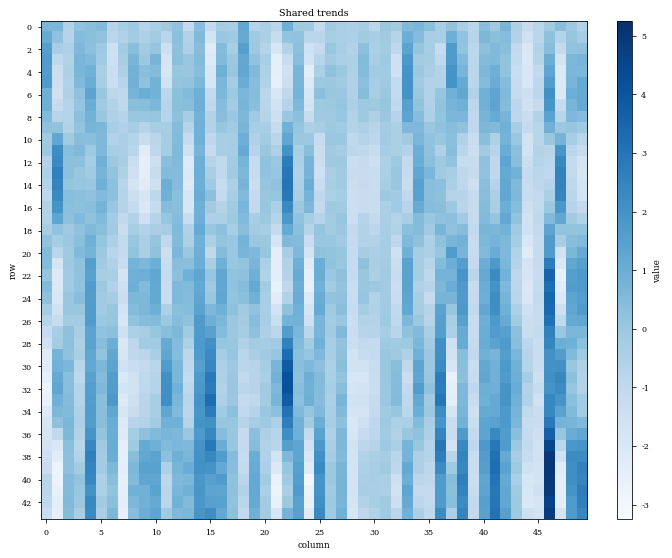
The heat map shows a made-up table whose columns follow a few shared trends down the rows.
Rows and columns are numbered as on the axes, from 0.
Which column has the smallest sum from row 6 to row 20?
44
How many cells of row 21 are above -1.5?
45
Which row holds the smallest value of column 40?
11
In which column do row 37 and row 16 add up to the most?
46
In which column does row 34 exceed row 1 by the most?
15
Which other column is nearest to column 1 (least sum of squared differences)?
47
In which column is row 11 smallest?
9
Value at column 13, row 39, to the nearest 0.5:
1
